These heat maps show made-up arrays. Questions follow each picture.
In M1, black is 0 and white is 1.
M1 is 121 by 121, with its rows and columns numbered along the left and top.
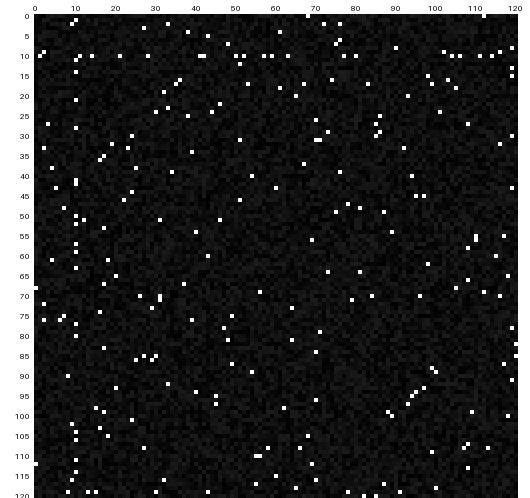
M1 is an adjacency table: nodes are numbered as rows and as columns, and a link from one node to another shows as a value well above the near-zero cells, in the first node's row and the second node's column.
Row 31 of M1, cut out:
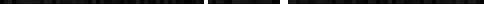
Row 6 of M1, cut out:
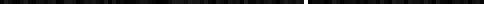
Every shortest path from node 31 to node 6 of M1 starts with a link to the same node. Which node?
node 70
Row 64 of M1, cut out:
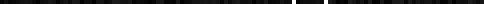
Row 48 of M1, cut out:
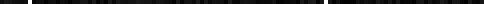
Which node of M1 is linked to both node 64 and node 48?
node 81
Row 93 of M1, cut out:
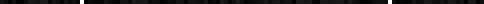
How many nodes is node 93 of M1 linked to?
2
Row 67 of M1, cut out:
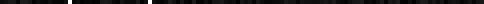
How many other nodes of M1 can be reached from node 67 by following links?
8
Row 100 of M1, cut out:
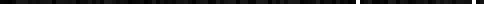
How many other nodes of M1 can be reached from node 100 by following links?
11
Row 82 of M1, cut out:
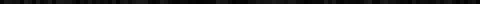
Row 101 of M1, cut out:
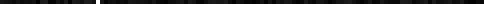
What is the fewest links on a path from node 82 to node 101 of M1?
5
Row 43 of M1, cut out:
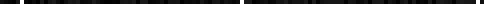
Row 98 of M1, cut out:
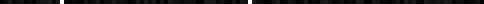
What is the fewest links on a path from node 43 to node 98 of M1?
3
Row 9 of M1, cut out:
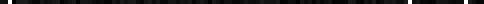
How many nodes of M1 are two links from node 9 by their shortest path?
5
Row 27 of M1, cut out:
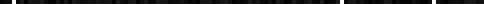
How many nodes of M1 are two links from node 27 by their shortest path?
6
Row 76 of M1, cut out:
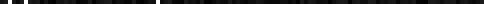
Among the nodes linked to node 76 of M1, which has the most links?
node 2
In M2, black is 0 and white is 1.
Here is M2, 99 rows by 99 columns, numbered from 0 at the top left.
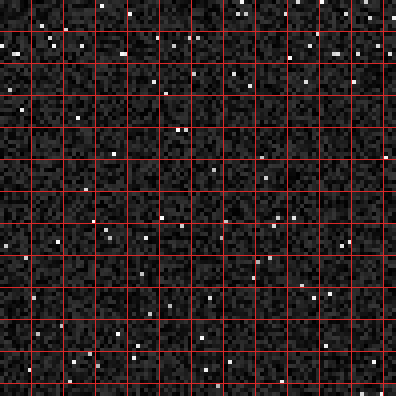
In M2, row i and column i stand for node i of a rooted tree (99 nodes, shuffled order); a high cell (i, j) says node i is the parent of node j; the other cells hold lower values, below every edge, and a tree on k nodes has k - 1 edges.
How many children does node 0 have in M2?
4
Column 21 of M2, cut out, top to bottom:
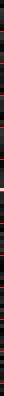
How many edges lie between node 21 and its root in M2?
5
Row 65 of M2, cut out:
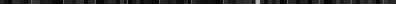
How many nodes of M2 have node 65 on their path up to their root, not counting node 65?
4
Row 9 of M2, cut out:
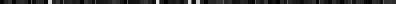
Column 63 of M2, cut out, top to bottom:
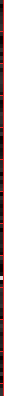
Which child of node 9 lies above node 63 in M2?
39
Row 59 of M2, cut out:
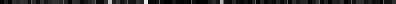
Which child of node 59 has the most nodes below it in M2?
55
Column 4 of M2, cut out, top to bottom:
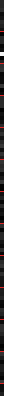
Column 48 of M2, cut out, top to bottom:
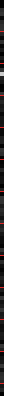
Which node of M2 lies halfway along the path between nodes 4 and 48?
90
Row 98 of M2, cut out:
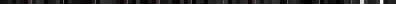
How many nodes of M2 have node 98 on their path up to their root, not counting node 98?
10
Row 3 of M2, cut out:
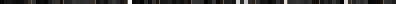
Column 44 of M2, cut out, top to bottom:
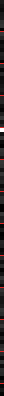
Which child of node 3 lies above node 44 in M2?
32
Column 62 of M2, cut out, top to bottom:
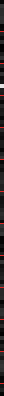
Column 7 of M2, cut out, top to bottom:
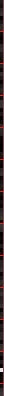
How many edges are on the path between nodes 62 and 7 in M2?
8
